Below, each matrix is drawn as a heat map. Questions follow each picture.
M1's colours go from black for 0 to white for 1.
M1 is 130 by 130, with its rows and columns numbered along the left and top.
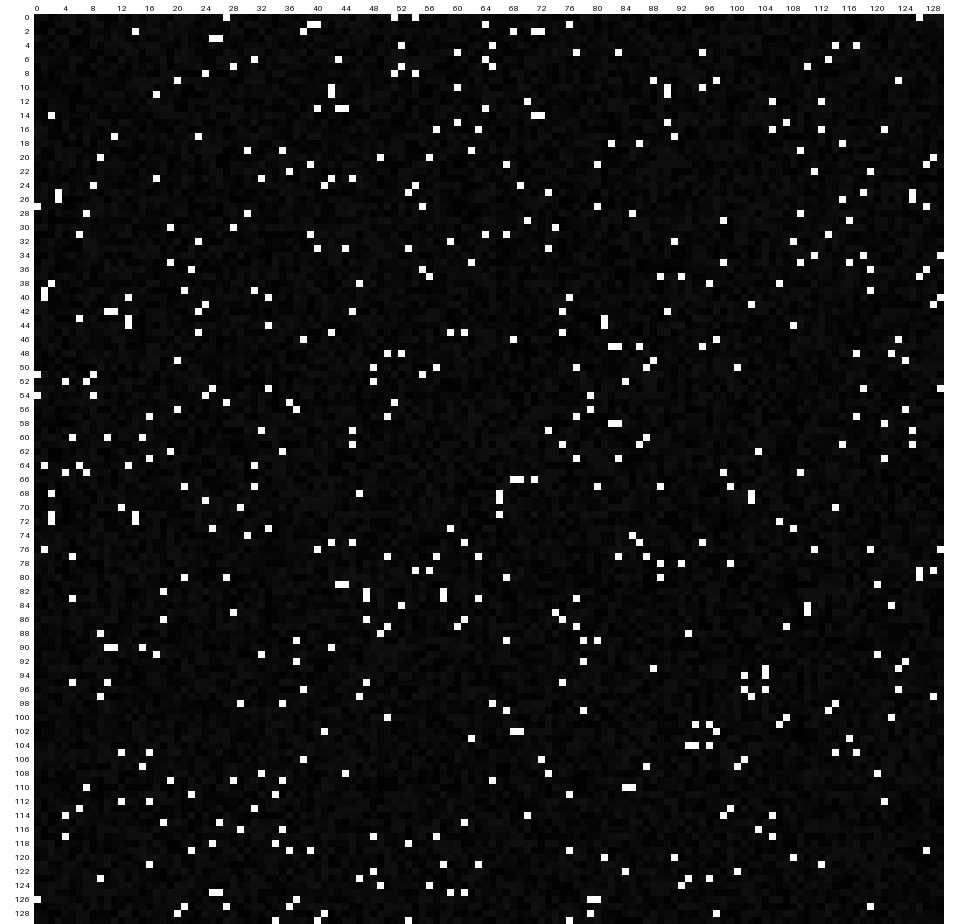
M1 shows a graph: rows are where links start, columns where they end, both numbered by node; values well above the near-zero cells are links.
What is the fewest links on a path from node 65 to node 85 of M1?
3
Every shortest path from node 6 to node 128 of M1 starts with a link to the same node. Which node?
node 31
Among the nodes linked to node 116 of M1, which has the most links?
node 35
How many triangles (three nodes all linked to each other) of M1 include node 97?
0
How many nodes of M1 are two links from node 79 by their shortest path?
9
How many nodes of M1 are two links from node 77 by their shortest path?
10
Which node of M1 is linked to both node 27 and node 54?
node 0
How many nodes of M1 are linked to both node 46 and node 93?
1
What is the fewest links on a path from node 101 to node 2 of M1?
3
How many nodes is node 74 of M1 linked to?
2
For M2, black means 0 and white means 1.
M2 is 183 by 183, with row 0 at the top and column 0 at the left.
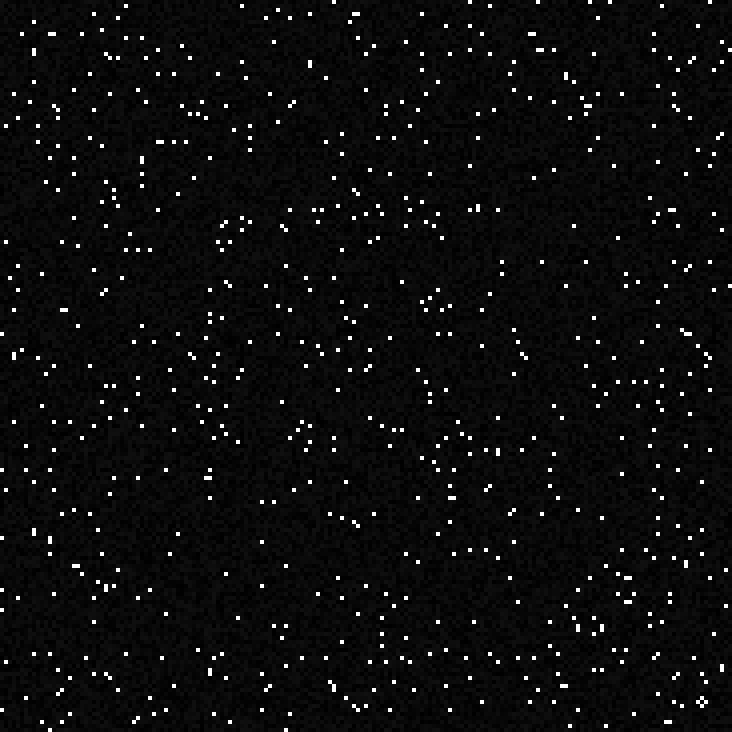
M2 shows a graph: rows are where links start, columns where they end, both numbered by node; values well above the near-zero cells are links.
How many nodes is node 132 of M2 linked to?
3
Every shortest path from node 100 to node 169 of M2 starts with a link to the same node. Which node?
node 70
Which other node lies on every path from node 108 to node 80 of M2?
node 56
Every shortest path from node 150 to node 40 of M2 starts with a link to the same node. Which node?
node 129
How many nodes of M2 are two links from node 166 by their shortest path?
9
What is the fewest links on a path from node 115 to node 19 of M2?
7
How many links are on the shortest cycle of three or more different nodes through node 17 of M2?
6
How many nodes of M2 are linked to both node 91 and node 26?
2
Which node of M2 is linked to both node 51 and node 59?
node 94
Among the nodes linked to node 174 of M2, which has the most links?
node 175
